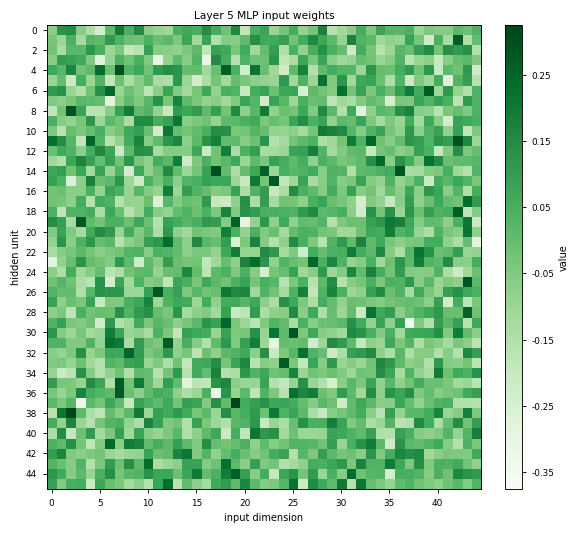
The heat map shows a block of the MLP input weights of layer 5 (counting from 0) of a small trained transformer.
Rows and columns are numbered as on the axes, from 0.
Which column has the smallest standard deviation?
15
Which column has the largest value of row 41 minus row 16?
8
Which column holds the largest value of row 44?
19
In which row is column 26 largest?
32
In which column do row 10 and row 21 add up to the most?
12
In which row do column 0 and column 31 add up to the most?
11
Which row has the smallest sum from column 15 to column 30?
35
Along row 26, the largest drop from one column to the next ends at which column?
27
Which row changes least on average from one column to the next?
42
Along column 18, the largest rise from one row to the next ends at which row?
18
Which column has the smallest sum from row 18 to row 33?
44
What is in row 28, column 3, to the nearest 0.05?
0.05
